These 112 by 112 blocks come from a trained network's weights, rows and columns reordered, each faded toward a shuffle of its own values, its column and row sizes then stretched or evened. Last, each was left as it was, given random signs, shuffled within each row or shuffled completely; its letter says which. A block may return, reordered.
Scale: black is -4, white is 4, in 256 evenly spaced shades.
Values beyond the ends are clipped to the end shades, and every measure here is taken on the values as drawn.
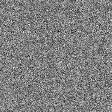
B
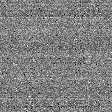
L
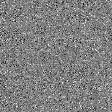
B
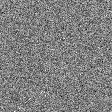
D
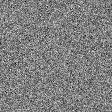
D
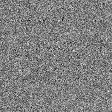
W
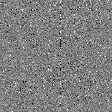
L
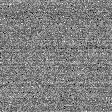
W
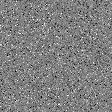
D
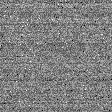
W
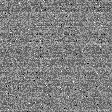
L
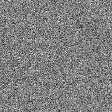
L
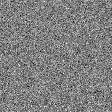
W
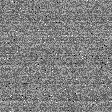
W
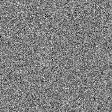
B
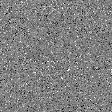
B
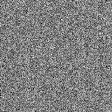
L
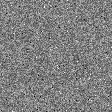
D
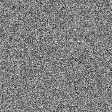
B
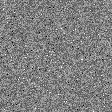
D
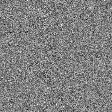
B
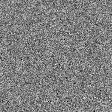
W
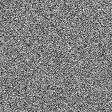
W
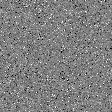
D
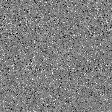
W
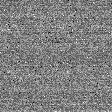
W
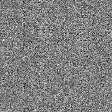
L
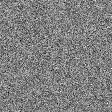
D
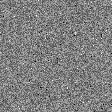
B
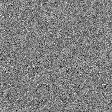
W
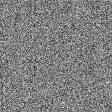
L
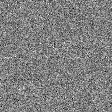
W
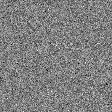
W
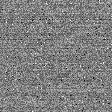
L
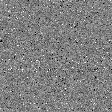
W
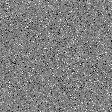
D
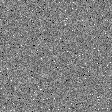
W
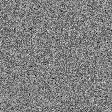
W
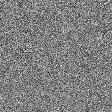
B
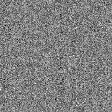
L
